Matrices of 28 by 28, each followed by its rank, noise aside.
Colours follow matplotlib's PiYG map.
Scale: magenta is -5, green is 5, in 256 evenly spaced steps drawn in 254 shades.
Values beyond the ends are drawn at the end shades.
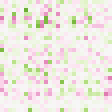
five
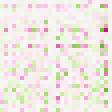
three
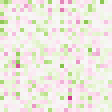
six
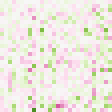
five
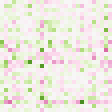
five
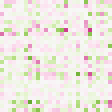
five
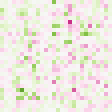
six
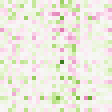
four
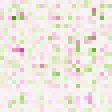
four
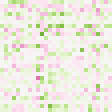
five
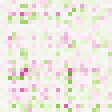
five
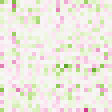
six
